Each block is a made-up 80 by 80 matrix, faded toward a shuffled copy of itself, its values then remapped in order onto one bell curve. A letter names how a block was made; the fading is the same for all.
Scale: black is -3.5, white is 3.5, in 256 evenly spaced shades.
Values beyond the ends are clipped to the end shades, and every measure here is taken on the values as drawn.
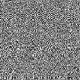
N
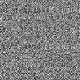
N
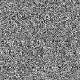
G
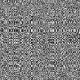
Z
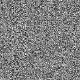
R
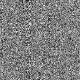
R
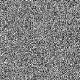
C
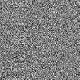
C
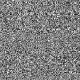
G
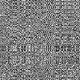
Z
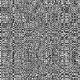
Z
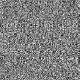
G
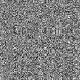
C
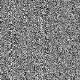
R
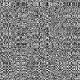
Z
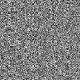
C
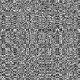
Z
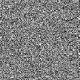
C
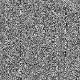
R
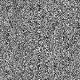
R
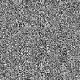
C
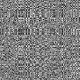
Z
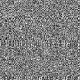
N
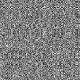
N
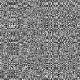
Z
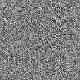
C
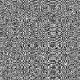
Z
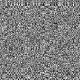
N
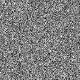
R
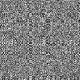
N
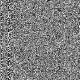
R
